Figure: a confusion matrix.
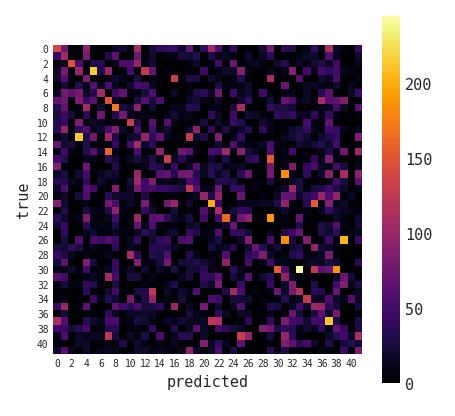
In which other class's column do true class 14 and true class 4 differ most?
7
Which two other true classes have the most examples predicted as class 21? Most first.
37, 0
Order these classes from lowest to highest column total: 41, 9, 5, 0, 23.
9, 23, 5, 41, 0
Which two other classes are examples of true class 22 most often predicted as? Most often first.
8, 20
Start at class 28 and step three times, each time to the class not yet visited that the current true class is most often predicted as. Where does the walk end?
5
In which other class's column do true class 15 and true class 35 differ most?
29
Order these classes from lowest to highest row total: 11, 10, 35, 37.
10, 11, 35, 37
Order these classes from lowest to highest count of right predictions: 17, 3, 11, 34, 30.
11, 17, 3, 34, 30
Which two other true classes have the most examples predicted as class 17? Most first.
14, 26
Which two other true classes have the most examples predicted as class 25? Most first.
39, 8
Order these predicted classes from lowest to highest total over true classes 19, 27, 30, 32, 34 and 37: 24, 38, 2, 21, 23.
23, 2, 24, 21, 38
